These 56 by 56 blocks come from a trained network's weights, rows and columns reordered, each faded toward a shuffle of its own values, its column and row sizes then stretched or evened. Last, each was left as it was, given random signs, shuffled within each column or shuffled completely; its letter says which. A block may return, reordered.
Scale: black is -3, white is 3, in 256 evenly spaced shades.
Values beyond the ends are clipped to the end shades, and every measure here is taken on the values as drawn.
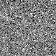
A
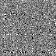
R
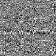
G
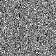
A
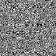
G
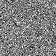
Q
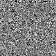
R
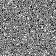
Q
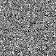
A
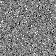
Q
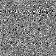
R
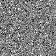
A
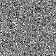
A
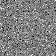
Q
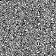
A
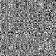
G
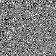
R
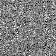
A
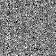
A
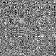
G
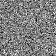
Q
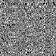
G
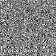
R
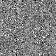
A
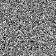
R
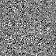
G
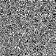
R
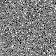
Q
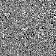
R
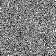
A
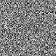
G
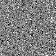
A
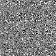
R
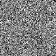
R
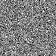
Q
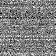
G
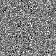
A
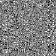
G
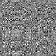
G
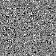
R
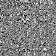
R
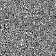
A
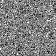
Q
